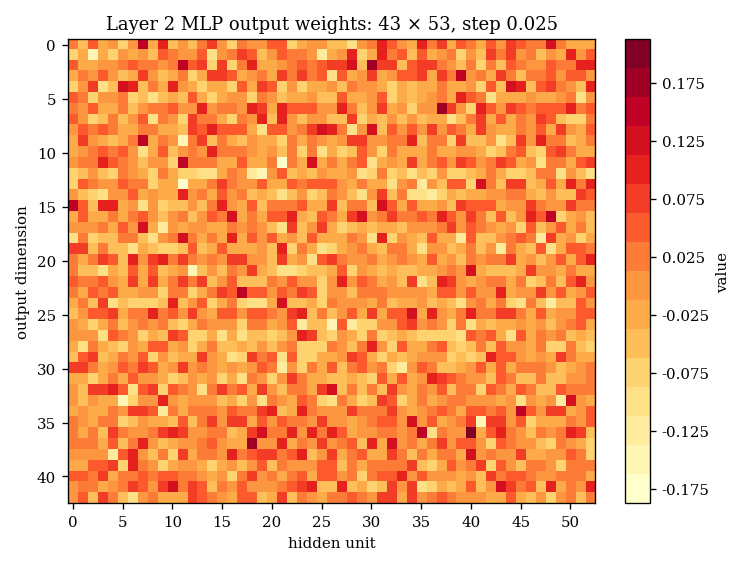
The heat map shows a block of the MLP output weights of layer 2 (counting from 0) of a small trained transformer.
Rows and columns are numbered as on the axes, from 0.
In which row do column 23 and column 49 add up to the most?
34
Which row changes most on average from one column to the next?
18
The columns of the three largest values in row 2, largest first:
30, 11, 28
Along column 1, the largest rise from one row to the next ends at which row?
29
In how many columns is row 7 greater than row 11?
15
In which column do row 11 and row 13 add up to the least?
21
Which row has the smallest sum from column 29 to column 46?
12
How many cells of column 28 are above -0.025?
25
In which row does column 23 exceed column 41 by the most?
35
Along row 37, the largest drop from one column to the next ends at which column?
19
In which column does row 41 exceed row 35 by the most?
10
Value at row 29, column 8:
-0.075
